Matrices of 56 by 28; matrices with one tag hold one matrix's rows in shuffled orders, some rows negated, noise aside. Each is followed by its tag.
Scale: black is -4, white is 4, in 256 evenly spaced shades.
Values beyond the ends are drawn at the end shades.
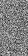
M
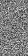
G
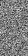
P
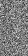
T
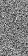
T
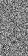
T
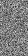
M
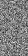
T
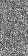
M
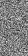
P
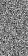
T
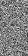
P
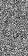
G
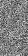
P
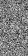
P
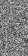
P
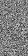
G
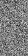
G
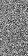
M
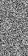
T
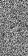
T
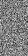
M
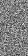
G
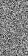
T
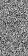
G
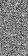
G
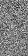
G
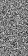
T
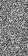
P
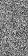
G
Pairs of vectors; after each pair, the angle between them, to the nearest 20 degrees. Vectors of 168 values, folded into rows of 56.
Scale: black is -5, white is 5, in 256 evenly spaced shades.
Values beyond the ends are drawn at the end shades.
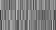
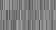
120 degrees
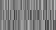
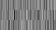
40 degrees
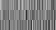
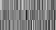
20 degrees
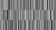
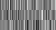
100 degrees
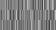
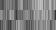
120 degrees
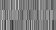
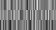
80 degrees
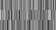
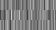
140 degrees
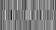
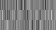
80 degrees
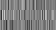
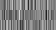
120 degrees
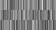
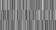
60 degrees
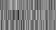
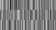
140 degrees
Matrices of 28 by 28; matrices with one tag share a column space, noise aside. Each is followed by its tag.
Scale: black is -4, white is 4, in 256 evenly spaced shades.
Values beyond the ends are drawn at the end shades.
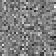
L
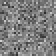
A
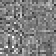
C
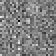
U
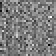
U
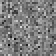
U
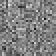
A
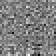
L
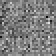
U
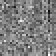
A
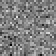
L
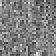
A
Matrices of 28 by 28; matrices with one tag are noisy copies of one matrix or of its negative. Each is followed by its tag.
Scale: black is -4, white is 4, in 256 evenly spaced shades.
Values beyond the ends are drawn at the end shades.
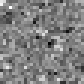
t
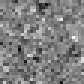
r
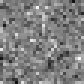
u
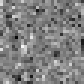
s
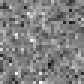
u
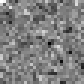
t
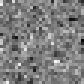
s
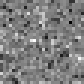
u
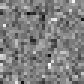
u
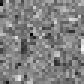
s
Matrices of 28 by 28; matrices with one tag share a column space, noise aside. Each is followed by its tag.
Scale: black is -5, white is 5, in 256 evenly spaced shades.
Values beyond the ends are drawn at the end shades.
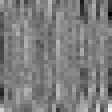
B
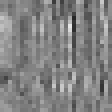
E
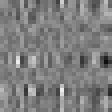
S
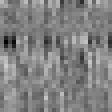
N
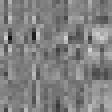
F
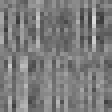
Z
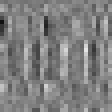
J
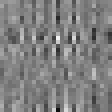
F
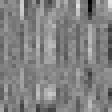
B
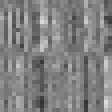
Z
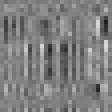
J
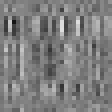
J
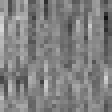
E
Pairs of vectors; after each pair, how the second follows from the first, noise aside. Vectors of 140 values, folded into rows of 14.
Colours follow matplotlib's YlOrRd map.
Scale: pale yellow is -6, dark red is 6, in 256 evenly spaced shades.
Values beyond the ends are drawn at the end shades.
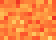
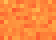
reversed, shrunk.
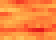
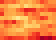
wrapped around, scaled up.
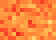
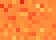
reversed, negated, partly zeroed.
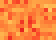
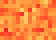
reversed, negated.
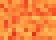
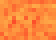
wrapped around, shrunk.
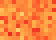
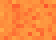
wrapped around, shrunk.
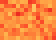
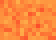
reversed, shrunk.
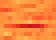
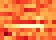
negated, scaled up.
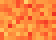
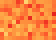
copied.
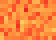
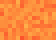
wrapped around, negated, shrunk.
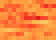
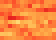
reversed, negated.
